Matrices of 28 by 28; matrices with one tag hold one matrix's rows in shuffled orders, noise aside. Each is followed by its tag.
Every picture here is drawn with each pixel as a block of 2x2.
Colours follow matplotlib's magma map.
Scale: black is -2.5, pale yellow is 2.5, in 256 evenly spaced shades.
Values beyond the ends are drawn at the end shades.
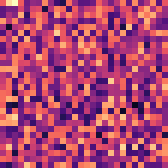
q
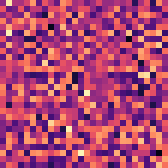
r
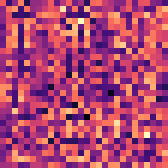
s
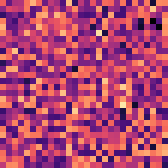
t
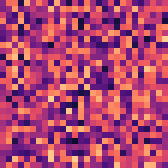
s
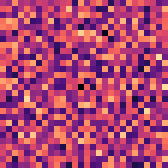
q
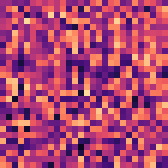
s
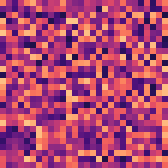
t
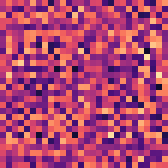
r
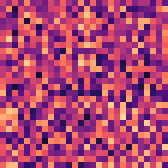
q
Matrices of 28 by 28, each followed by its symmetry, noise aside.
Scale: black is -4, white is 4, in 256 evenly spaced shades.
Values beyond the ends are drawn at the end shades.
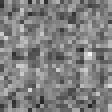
mirrored top to bottom.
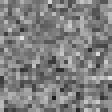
antisymmetric.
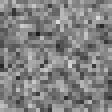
no symmetry.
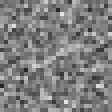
same after a half turn.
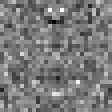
mirrored left to right.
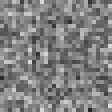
mirrored top to bottom.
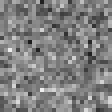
antisymmetric.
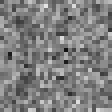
mirrored top to bottom.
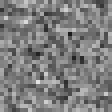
same after a half turn.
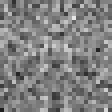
mirrored left to right.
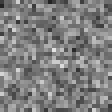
same after a half turn.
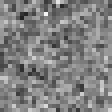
no symmetry.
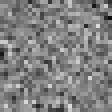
symmetric across the other diagonal.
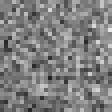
antisymmetric.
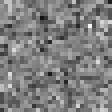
same after a half turn.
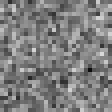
antisymmetric.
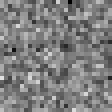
symmetric across the other diagonal.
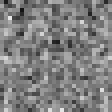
mirrored left to right.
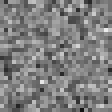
no symmetry.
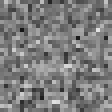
mirrored left to right.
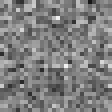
mirrored left to right.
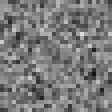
same after a half turn.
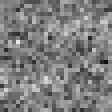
same after a half turn.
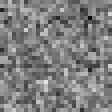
no symmetry.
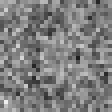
mirrored top to bottom.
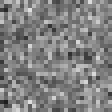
mirrored top to bottom.
